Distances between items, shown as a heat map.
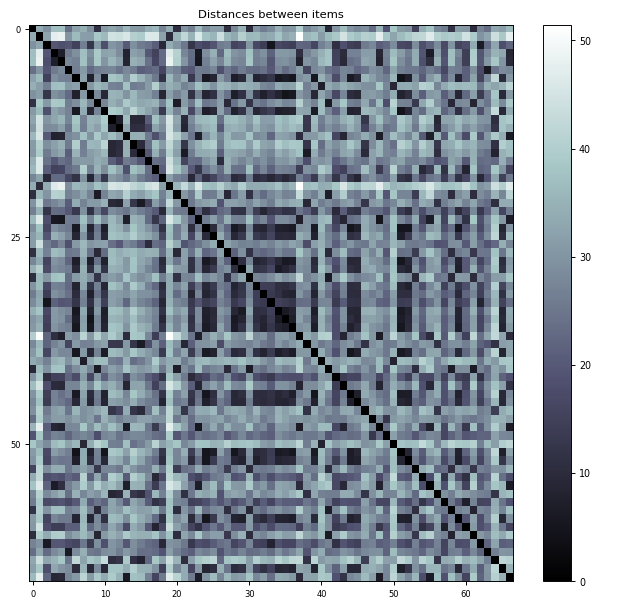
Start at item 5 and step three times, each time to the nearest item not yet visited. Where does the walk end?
60
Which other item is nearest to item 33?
2
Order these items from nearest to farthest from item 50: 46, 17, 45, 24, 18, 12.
12, 46, 18, 45, 24, 17
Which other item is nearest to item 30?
41
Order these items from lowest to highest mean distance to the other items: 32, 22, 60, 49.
22, 32, 60, 49
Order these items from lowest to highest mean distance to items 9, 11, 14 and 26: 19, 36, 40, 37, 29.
40, 29, 36, 37, 19
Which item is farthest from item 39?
64
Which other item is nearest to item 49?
47
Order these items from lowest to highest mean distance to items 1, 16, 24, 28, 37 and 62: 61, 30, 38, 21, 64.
38, 21, 30, 61, 64
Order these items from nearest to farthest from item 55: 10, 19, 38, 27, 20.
38, 10, 27, 20, 19
